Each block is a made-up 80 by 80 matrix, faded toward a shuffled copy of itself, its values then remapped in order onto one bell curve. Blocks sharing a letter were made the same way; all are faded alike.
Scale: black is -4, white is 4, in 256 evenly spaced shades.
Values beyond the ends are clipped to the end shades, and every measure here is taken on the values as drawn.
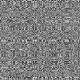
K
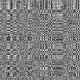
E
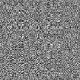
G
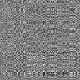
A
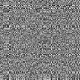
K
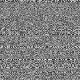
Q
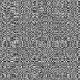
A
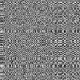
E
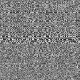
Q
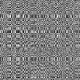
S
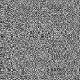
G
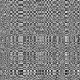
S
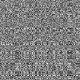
K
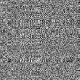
G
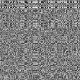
K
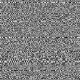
Q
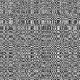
E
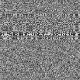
Q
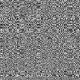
K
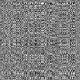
A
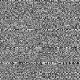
Q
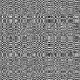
S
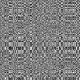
E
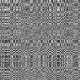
S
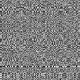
K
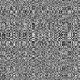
A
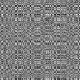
S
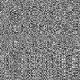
G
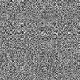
G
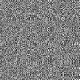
G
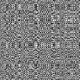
A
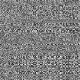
Q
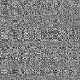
Q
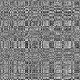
E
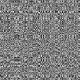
A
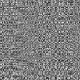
A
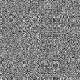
G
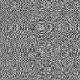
A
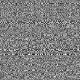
Q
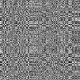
E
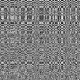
S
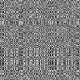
E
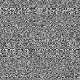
Q
